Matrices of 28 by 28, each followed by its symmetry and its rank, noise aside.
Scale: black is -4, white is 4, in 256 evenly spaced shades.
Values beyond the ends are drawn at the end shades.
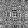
antisymmetric, rank four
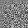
antisymmetric, rank four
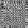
no symmetry, rank four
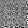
antisymmetric, rank four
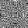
antisymmetric, rank six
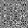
no symmetry, rank four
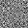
no symmetry, rank six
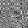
no symmetry, rank four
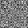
no symmetry, rank four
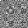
symmetric, rank four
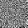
antisymmetric, rank six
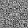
no symmetry, rank six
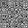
symmetric, rank four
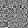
no symmetry, rank four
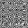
no symmetry, rank four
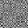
no symmetry, rank four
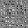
antisymmetric, rank four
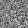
no symmetry, rank six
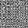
antisymmetric, rank four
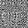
no symmetry, rank six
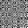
symmetric, rank four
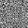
antisymmetric, rank six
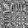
symmetric, rank four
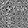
symmetric, rank four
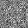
no symmetry, rank six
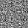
antisymmetric, rank six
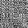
no symmetry, rank six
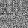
no symmetry, rank six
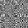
no symmetry, rank four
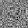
no symmetry, rank four
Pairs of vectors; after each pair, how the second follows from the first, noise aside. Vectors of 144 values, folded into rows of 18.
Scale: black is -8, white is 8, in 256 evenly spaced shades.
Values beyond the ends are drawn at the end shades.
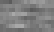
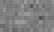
reversed, negated, partly zeroed.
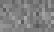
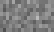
shuffled.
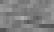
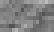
wrapped around, negated.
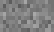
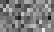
reversed, negated, scaled up.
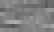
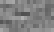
wrapped around, negated.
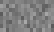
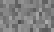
shuffled.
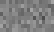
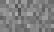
wrapped around.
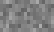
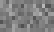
wrapped around.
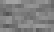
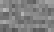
wrapped around, negated.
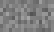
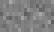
reversed, negated, partly zeroed.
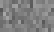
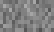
shuffled.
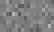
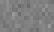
shrunk.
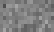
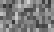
reversed, negated, scaled up.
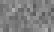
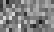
reversed, negated, scaled up.
